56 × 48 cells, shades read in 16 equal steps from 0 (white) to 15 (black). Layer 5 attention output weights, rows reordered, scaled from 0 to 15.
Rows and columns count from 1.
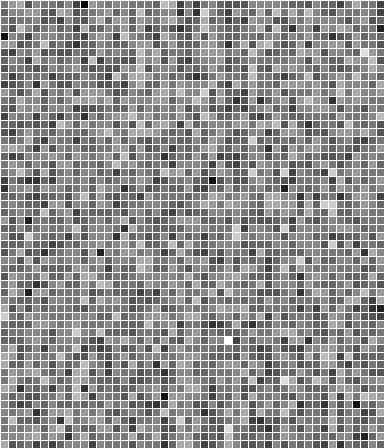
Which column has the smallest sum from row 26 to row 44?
29
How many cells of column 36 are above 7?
33
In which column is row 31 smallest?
42
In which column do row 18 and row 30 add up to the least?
4
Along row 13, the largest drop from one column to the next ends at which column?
43
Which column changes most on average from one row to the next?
36
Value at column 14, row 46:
11
